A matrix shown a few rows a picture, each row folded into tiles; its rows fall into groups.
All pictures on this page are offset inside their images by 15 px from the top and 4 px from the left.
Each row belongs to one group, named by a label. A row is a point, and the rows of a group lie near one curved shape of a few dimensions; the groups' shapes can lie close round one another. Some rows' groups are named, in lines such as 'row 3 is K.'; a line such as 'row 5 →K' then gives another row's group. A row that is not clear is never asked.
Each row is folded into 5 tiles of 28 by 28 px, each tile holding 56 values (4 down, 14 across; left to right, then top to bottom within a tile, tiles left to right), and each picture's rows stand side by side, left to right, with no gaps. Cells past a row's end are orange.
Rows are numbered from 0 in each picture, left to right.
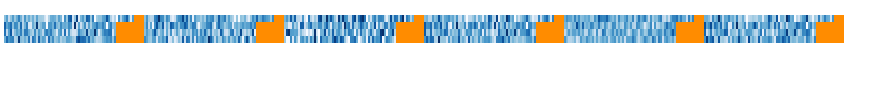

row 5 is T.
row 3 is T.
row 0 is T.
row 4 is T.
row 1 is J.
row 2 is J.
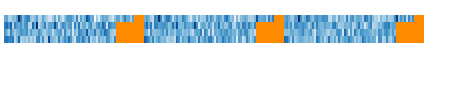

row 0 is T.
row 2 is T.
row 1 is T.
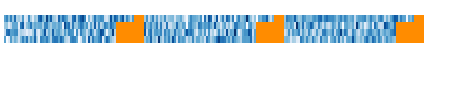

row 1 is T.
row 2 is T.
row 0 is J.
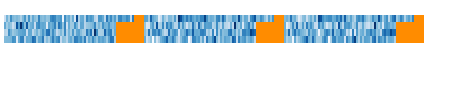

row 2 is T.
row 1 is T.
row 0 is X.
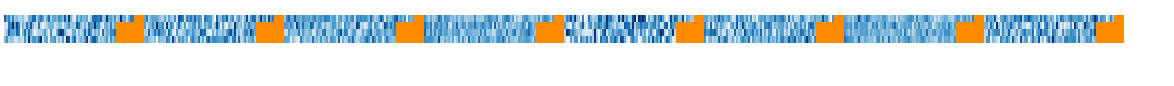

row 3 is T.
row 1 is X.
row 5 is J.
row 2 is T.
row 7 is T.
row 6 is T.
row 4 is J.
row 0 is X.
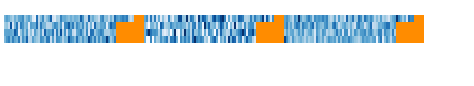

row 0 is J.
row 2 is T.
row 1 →J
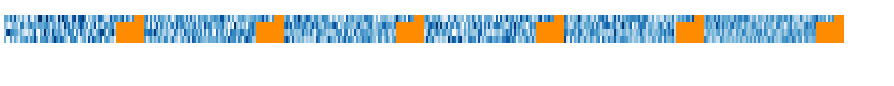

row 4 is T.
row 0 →J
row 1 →J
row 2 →T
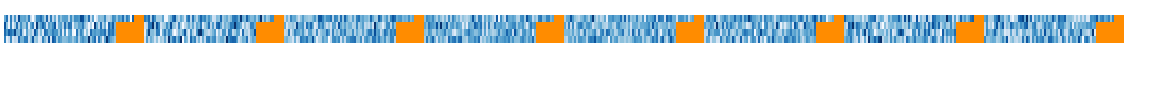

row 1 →X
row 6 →X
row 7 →J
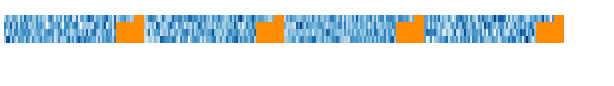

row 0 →T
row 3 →J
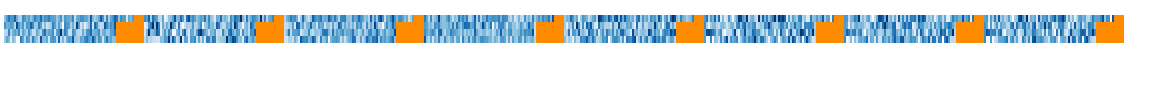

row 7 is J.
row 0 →T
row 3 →T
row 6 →J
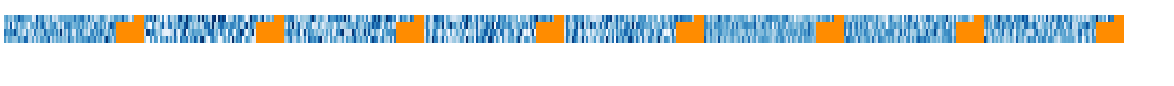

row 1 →J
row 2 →X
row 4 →J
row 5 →T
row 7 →T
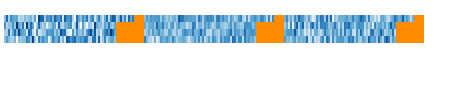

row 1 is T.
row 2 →J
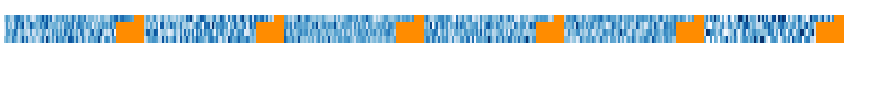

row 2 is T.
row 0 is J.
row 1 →J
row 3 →J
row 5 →J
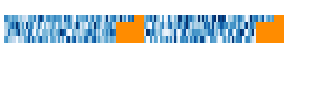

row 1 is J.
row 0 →X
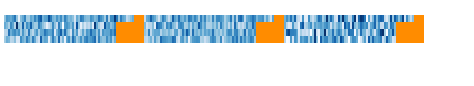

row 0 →T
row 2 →J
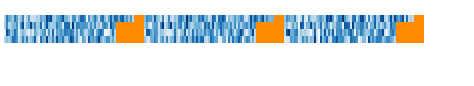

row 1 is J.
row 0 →J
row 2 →J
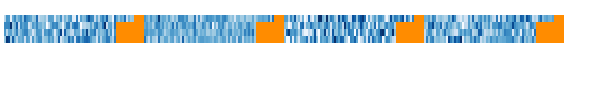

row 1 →T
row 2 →J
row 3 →X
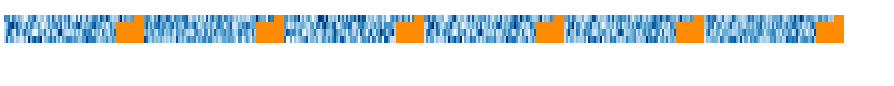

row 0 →X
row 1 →T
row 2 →J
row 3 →X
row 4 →X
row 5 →X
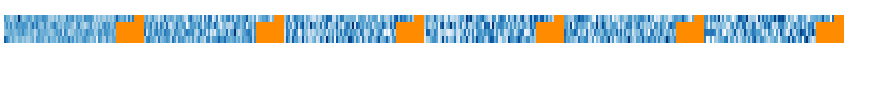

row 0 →T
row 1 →T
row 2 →J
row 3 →J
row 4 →J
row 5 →J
